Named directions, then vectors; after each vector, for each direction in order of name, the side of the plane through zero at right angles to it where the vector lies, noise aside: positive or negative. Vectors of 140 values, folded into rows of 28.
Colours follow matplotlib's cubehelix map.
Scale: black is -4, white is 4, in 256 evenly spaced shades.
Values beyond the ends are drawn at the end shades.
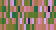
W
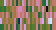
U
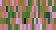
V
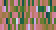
negative, positive, negative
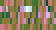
negative, negative, positive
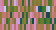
negative, positive, negative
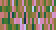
positive, positive, positive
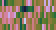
negative, negative, negative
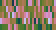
positive, negative, negative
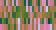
negative, positive, positive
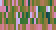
negative, positive, negative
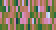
positive, negative, positive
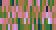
positive, negative, negative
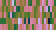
negative, positive, positive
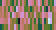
positive, negative, negative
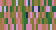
negative, positive, negative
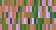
negative, negative, positive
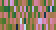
positive, positive, positive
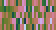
positive, positive, positive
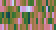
negative, positive, positive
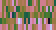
negative, positive, positive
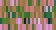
negative, positive, positive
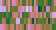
negative, positive, negative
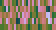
positive, negative, positive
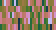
positive, negative, negative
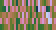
positive, negative, positive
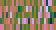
negative, negative, positive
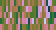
negative, negative, positive
